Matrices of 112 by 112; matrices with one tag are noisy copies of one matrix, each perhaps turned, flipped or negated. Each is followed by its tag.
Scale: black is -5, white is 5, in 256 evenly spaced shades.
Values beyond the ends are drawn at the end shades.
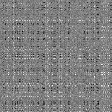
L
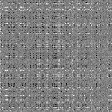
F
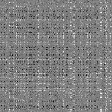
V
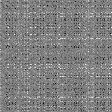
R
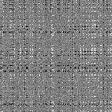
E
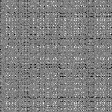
R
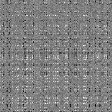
F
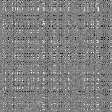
L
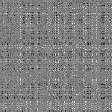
L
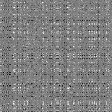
L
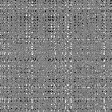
E
